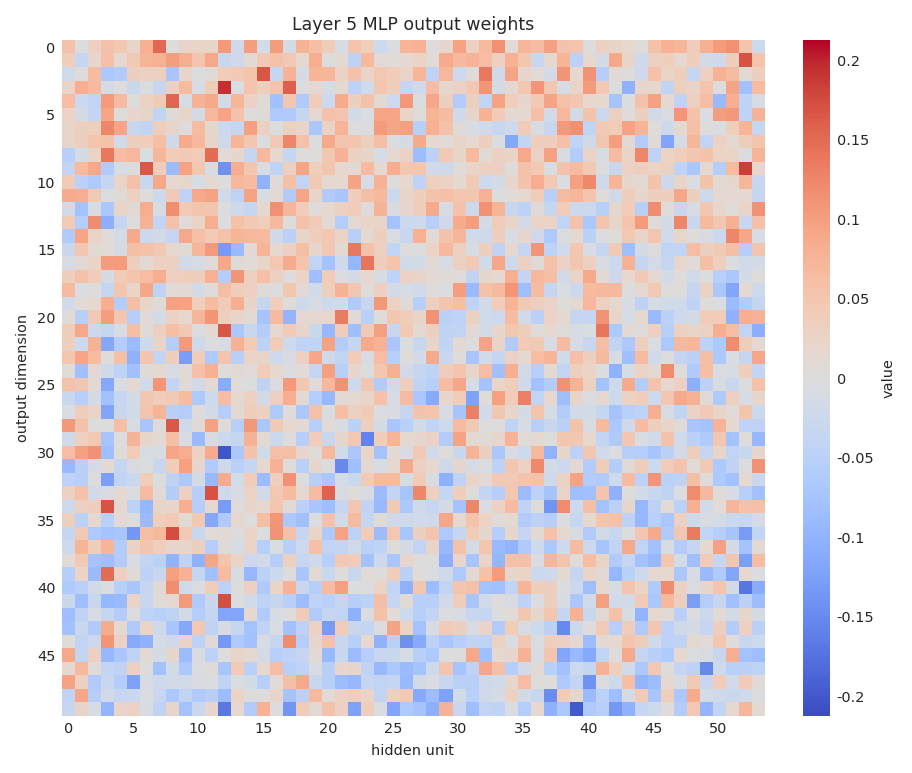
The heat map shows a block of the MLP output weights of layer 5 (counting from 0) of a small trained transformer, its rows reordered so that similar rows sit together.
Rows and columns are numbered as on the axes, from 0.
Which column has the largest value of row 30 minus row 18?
31
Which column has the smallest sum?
42
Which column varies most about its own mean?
12
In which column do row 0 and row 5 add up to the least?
17
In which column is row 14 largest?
51
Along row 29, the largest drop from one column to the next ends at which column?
23
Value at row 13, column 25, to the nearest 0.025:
-0.075
